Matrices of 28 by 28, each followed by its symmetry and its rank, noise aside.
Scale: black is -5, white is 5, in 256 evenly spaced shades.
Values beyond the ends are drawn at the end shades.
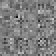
symmetric, rank five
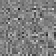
no symmetry, rank five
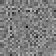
symmetric, rank six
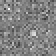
symmetric, rank seven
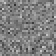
no symmetry, rank seven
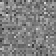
no symmetry, rank six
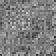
symmetric, rank seven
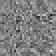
no symmetry, rank five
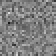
no symmetry, rank six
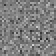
symmetric, rank six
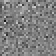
antisymmetric, rank six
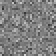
no symmetry, rank seven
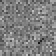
symmetric, rank seven
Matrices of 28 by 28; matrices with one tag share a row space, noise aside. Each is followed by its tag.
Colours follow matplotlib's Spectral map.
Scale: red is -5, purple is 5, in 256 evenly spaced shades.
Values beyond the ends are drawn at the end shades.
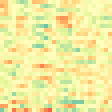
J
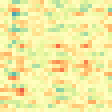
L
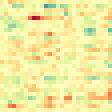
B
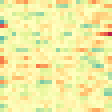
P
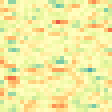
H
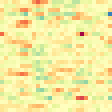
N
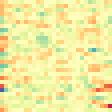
P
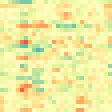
N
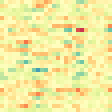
N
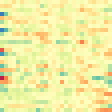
P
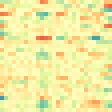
P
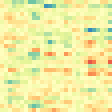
B
